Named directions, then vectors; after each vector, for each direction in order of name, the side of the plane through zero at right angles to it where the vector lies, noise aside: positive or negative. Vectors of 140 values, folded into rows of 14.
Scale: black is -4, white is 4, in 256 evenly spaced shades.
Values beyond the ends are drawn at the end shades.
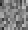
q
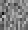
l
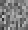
positive, positive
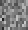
positive, positive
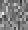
negative, positive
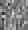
positive, positive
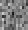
negative, negative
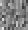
negative, negative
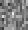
positive, positive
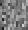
positive, positive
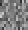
negative, positive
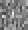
positive, positive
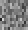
negative, negative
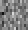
positive, negative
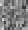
negative, negative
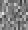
negative, positive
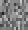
positive, negative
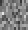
negative, positive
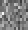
negative, positive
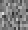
negative, positive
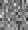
negative, positive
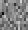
positive, negative
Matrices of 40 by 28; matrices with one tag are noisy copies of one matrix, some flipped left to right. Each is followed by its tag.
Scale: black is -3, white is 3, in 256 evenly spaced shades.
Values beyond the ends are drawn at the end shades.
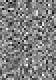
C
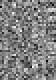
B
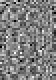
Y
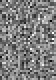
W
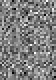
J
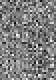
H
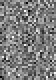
J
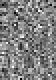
B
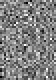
J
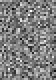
J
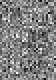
H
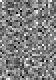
C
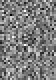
J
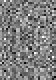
J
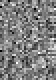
B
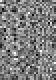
Y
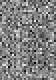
H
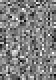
Y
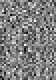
J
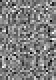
W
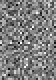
C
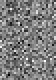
C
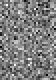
C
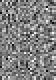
W
